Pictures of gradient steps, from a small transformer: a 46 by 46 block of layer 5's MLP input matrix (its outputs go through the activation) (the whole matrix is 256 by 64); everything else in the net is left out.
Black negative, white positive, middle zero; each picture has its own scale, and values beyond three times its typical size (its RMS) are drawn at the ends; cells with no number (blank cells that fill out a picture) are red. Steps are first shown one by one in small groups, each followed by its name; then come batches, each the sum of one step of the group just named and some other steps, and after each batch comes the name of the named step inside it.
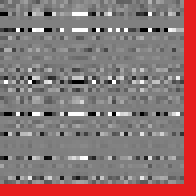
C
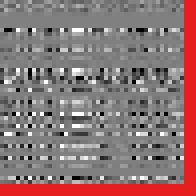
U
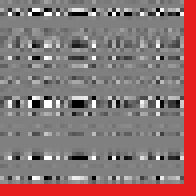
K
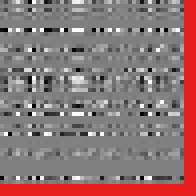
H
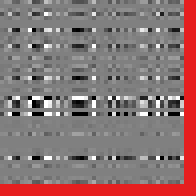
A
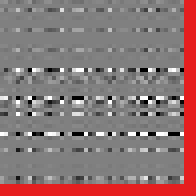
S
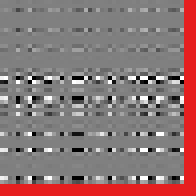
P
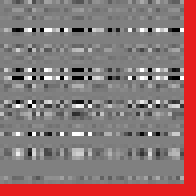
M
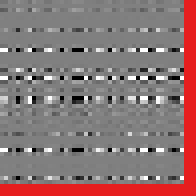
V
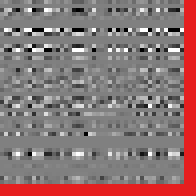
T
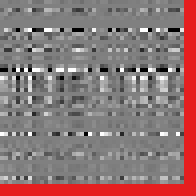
T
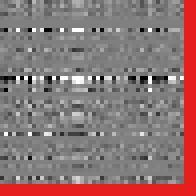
H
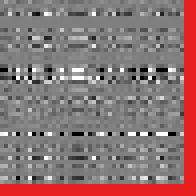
S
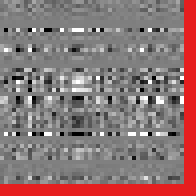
H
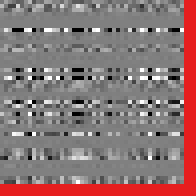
M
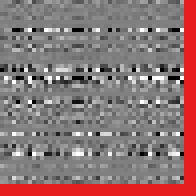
M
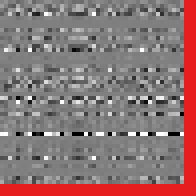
S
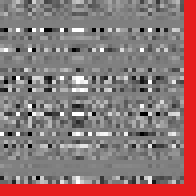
H
